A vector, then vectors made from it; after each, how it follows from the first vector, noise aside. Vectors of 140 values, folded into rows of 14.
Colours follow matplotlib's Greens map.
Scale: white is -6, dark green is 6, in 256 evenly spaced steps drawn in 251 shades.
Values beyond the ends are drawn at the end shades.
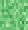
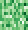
negated, scaled up.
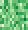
reversed, scaled up.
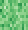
reversed, negated.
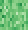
reversed, negated.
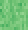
reversed, negated, shrunk.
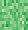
negated.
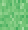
wrapped around, shrunk.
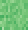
wrapped around, shrunk.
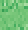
partly zeroed.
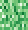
reversed, scaled up.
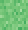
wrapped around, shrunk.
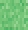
wrapped around, shrunk.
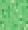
partly zeroed.
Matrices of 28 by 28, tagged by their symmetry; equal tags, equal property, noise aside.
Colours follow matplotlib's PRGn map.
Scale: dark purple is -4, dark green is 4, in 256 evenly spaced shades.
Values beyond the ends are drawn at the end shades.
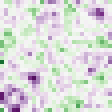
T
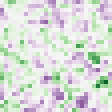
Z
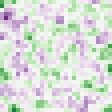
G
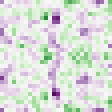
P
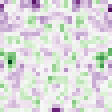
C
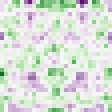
C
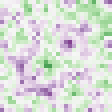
T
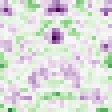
C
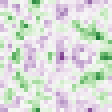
P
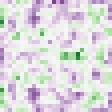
P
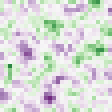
Z
